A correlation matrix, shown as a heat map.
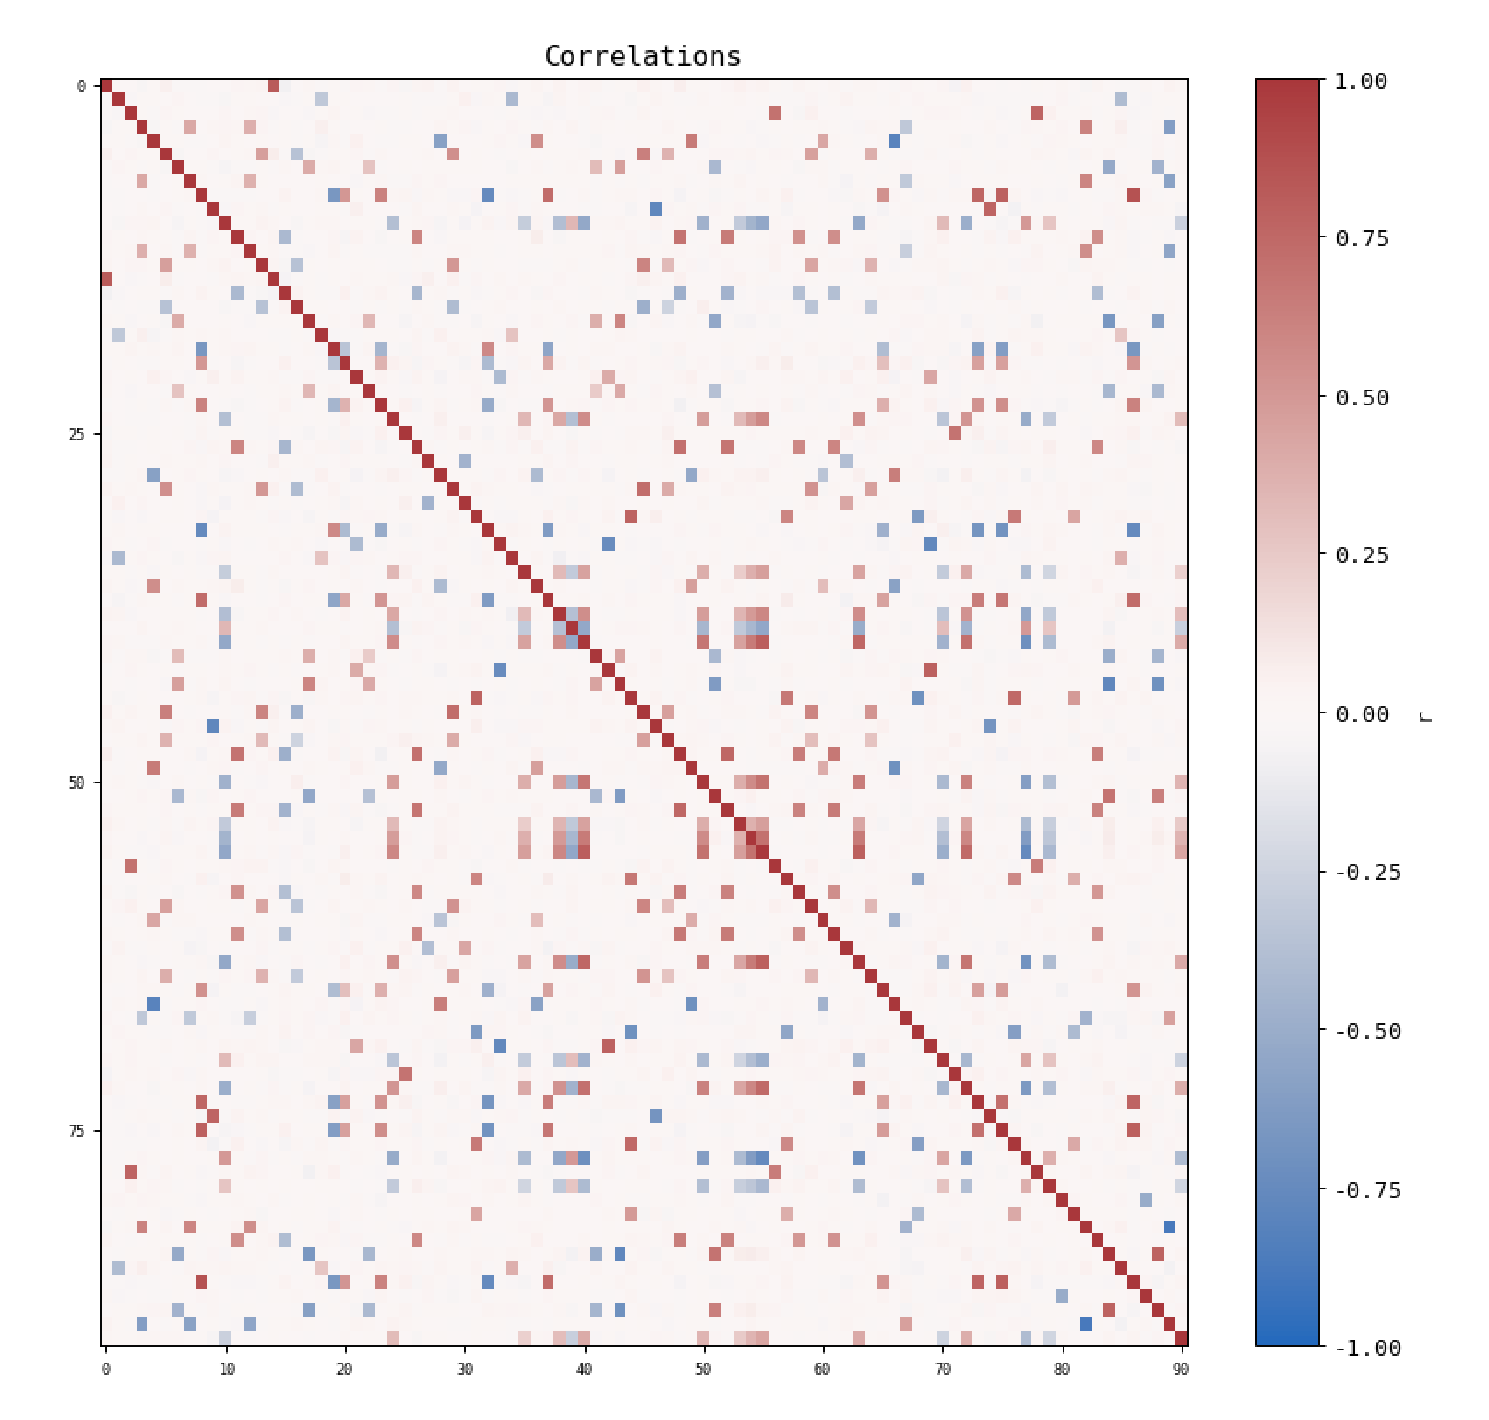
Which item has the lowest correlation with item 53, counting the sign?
77
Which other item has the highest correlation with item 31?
44
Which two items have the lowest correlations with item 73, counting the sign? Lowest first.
32, 19
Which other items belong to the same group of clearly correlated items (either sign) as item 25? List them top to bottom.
71
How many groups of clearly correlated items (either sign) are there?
16
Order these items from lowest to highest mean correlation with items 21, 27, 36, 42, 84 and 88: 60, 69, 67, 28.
28, 67, 60, 69
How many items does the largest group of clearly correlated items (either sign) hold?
16
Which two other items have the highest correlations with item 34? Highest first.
85, 18
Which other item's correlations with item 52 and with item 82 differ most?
89
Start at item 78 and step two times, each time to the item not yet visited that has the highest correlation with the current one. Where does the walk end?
56
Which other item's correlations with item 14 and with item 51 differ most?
0
